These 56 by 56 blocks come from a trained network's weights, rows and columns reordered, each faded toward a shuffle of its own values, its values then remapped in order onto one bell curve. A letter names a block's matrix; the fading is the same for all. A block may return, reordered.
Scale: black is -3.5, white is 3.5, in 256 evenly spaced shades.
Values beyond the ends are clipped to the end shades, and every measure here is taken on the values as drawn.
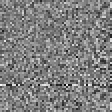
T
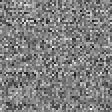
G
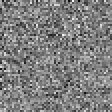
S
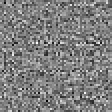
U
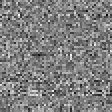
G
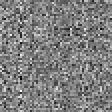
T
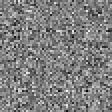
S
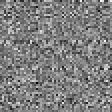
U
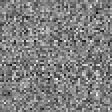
U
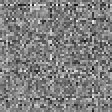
U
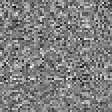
U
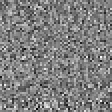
G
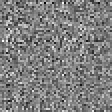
S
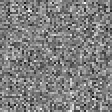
S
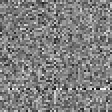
T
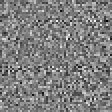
G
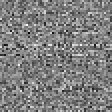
G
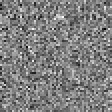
S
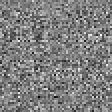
G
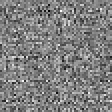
U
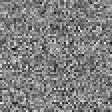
G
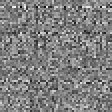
U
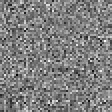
S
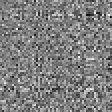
U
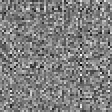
T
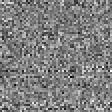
G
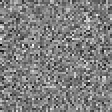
S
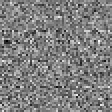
G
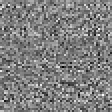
G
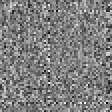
T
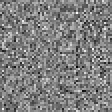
S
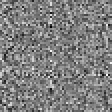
T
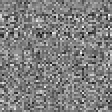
U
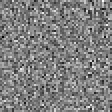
S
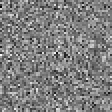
S
